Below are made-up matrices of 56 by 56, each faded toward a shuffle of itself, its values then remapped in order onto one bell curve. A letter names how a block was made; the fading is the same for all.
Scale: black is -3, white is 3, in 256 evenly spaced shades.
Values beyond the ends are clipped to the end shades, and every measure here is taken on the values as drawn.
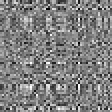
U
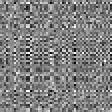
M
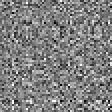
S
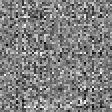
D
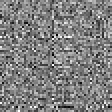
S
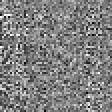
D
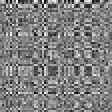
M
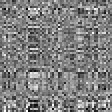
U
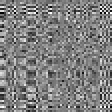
M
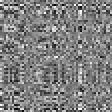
U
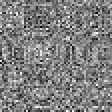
S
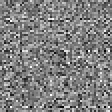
S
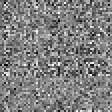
D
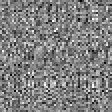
S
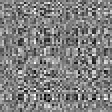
U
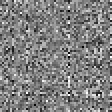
D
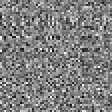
S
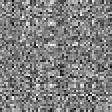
S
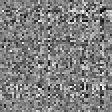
D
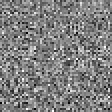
S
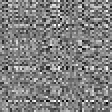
U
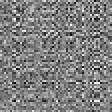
U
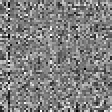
D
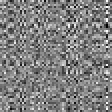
U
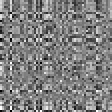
M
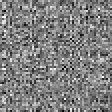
S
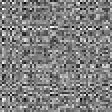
U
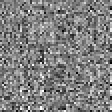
S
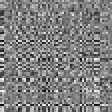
M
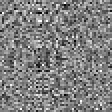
S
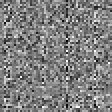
D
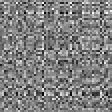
U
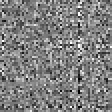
D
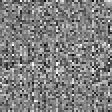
D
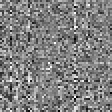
D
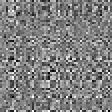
U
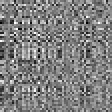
U
